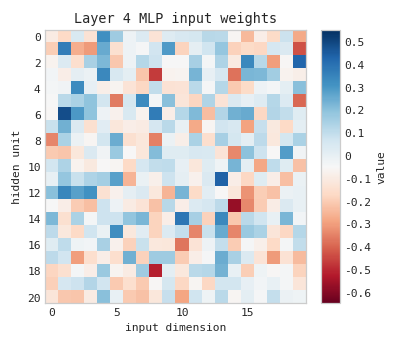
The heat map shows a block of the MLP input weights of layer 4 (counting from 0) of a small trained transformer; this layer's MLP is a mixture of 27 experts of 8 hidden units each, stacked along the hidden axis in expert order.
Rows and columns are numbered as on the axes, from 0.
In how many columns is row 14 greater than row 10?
14
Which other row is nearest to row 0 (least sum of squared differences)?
18
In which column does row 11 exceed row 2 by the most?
5
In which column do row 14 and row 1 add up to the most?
13
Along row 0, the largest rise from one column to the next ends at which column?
4
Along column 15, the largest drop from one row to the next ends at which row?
7
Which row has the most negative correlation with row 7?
9
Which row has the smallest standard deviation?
19
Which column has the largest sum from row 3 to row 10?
1
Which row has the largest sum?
6
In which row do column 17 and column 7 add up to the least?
17
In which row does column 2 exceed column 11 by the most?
12
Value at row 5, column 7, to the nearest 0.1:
0.3
